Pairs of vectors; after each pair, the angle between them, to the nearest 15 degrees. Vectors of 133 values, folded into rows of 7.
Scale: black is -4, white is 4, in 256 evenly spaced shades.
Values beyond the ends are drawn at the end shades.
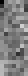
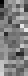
15 degrees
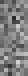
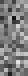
15 degrees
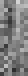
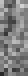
45 degrees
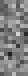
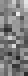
60 degrees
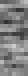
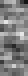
150 degrees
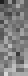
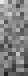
165 degrees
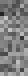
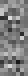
120 degrees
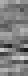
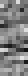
30 degrees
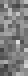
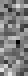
135 degrees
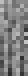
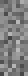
75 degrees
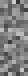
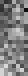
60 degrees
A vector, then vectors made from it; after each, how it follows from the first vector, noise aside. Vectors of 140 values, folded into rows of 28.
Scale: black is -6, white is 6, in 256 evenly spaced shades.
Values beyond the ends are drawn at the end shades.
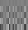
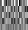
reversed, negated, scaled up.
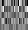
reversed, scaled up.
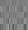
shrunk.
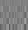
shrunk.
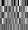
reversed, scaled up.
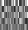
reversed, negated, scaled up.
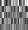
reversed, negated, scaled up.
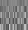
negated.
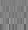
shrunk.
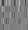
reversed, partly zeroed.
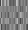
wrapped around, negated.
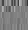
reversed, partly zeroed.
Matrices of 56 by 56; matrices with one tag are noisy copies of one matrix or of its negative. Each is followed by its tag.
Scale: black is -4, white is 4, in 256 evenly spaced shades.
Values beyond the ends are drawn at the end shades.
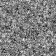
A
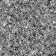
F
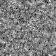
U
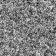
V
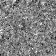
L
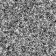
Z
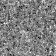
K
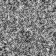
K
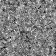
K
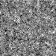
V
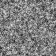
Z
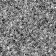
Z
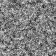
U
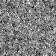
V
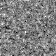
A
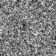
L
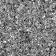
K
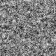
A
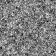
Z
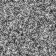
Z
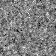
Z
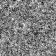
L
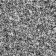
V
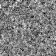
L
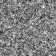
U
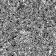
K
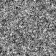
Z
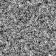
U
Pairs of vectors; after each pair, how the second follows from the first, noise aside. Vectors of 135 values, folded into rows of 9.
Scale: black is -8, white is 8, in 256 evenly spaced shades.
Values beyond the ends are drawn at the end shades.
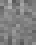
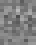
wrapped around, negated.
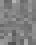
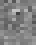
wrapped around, negated.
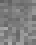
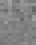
negated, partly zeroed.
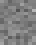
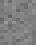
wrapped around, negated, shrunk.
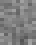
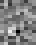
wrapped around, negated, scaled up.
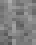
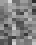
scaled up.
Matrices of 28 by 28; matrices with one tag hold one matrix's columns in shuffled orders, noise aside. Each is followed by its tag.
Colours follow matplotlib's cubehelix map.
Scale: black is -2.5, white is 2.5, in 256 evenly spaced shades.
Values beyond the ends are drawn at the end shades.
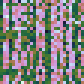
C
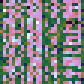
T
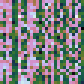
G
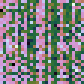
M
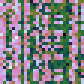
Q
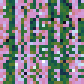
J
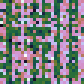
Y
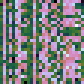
Y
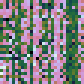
J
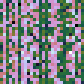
Y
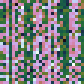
M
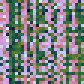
M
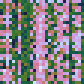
Q
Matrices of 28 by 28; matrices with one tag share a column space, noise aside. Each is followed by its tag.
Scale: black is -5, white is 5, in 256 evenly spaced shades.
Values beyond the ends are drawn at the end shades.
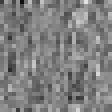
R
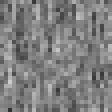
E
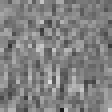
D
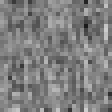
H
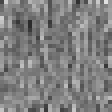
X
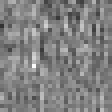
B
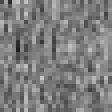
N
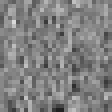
X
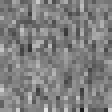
D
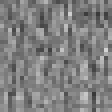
B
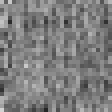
X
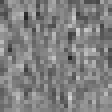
B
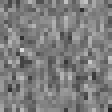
H
